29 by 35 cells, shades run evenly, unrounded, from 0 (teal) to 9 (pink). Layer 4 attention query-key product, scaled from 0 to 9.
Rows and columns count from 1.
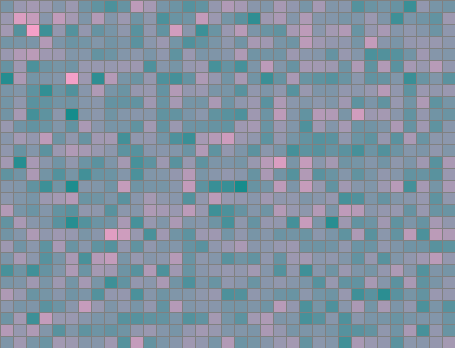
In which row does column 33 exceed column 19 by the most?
16
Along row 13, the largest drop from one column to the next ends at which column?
17
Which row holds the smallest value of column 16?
3
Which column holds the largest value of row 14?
22
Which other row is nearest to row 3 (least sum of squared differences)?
21
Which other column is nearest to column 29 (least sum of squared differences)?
26
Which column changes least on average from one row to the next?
13
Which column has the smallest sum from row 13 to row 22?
11
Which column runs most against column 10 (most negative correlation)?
18
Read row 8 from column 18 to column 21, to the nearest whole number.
4 3 5 4
